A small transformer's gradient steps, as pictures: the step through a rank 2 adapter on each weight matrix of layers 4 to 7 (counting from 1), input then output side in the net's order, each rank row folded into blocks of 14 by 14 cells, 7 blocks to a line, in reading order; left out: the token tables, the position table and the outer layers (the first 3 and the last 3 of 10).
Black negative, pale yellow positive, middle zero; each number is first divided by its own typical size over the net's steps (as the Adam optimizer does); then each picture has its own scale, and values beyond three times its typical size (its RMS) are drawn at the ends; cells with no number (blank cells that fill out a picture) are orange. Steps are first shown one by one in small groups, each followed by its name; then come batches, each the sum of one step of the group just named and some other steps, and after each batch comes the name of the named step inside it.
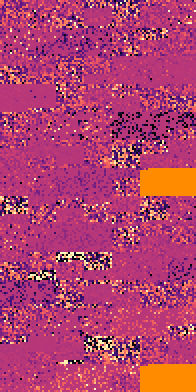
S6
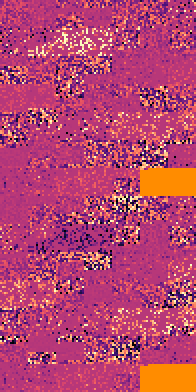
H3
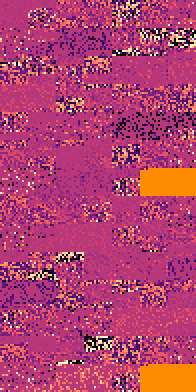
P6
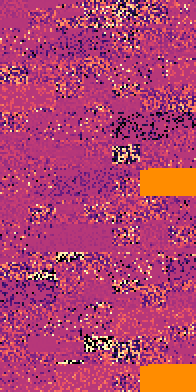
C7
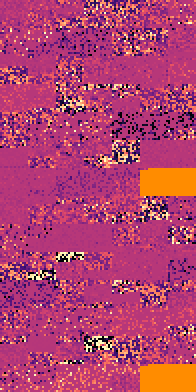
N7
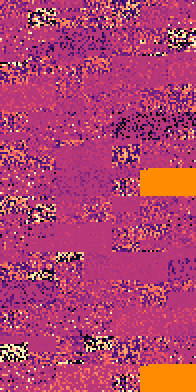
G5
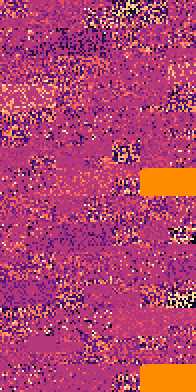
N7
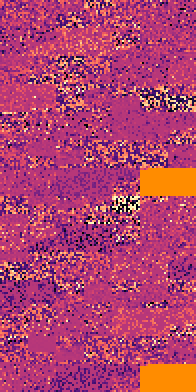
H3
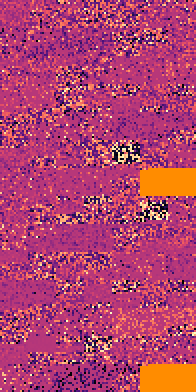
C7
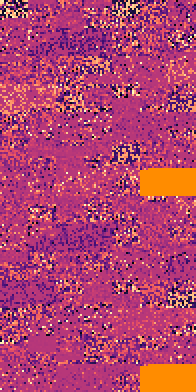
P6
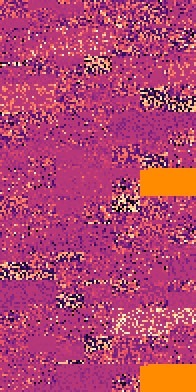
P6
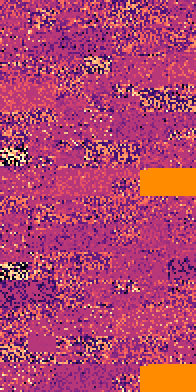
G5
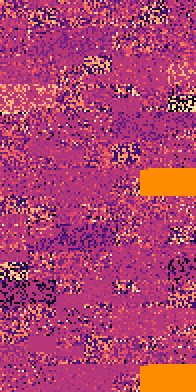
S6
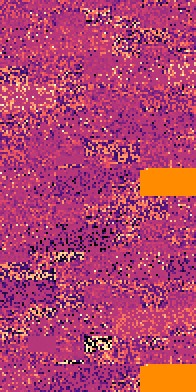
N7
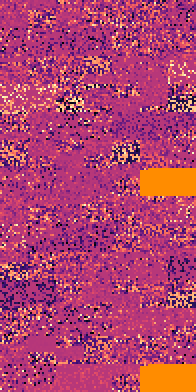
P6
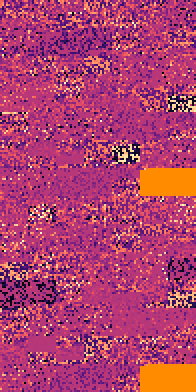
C7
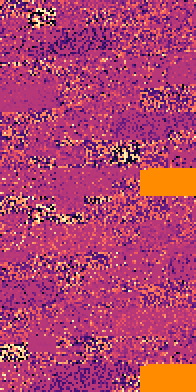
G5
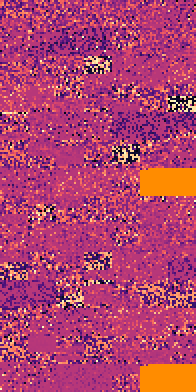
G5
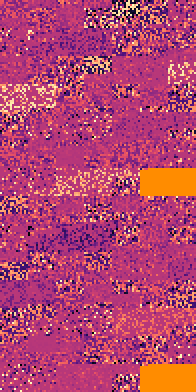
P6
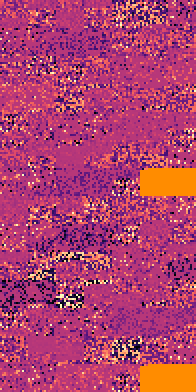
P6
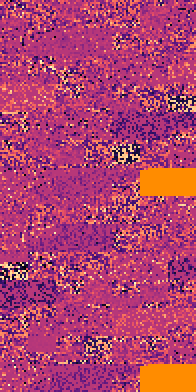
G5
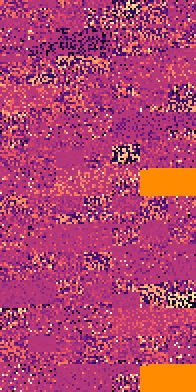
P6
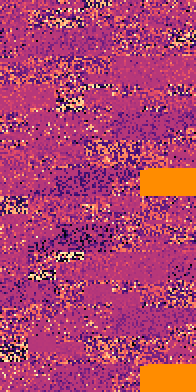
S6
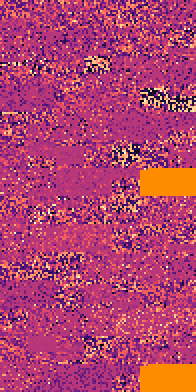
P6
